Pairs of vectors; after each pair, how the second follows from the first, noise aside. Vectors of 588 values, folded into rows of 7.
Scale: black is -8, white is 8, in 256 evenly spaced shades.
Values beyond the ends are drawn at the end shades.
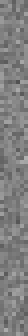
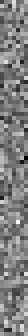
negated, scaled up.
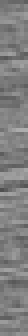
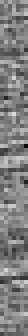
reversed, scaled up.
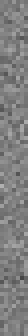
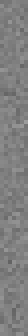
wrapped around, negated, shrunk.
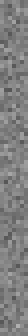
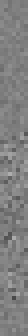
partly zeroed.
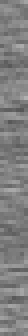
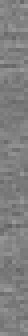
reversed, shrunk.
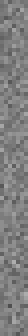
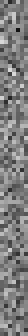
reversed, scaled up.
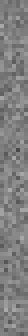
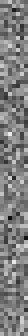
reversed, negated, scaled up.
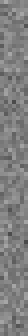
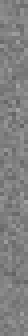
wrapped around, negated, shrunk.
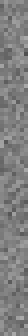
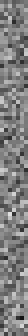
negated, scaled up.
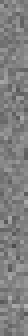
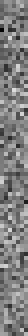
reversed, negated, scaled up.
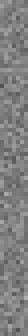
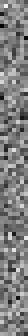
wrapped around, negated, scaled up.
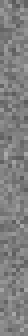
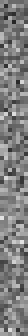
reversed, negated, scaled up.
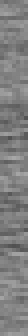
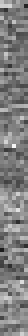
wrapped around, negated, scaled up.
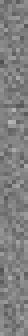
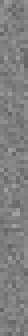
reversed, shrunk.
